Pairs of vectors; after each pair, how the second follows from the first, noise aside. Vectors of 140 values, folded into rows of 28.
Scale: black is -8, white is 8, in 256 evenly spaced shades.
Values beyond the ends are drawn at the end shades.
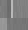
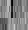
negated, scaled up.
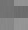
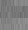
shrunk.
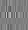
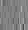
wrapped around, negated, partly zeroed.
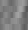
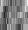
wrapped around, scaled up.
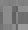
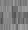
copied.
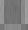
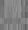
wrapped around, negated, shrunk.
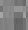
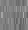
partly zeroed.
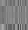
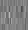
wrapped around, negated, partly zeroed.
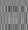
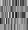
wrapped around, scaled up.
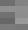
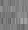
partly zeroed.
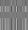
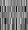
negated, scaled up.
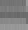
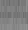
shrunk.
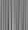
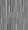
wrapped around, negated, partly zeroed.
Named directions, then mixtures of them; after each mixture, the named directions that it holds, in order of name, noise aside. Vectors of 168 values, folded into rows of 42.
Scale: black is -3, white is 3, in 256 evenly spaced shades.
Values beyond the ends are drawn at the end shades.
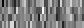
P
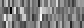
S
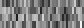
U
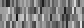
U.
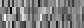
S, U.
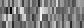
S.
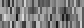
S, U.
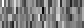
P.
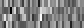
S.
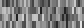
U.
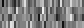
P.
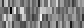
S.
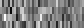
S, U.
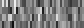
P, S.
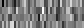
P.
